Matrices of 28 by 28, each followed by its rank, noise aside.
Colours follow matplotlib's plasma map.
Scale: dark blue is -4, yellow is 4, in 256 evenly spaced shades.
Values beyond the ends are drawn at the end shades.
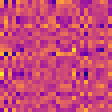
three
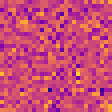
eight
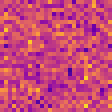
eight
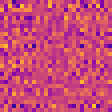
four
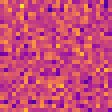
eight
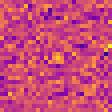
eight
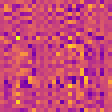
four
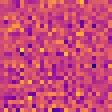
six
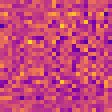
six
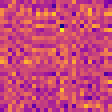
four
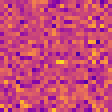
eight
